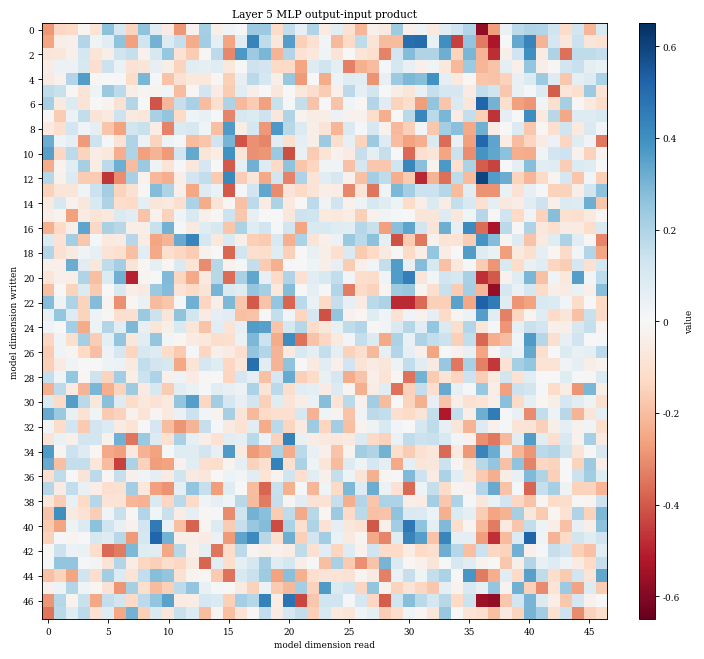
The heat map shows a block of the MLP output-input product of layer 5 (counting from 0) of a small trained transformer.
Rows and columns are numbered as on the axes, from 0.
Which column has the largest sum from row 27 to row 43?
2
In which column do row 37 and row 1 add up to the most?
31
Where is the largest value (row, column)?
12, 36
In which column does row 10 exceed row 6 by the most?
38
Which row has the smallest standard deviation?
15
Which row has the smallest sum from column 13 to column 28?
13
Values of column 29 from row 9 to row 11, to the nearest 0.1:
-0.2 0 0.1
